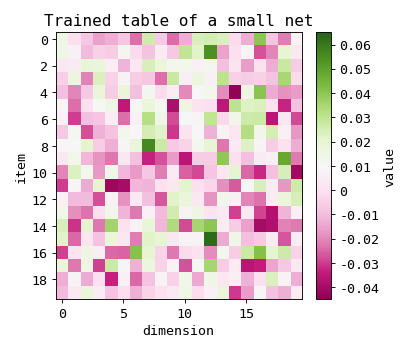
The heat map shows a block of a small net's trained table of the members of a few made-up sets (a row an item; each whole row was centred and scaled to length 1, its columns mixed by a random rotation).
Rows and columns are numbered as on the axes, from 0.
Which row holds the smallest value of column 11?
10
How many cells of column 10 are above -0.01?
14
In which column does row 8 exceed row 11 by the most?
7
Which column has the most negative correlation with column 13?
8
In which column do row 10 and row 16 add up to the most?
18
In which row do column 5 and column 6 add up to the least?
11
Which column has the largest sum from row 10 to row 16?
9
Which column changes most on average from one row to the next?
16
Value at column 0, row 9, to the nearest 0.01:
0
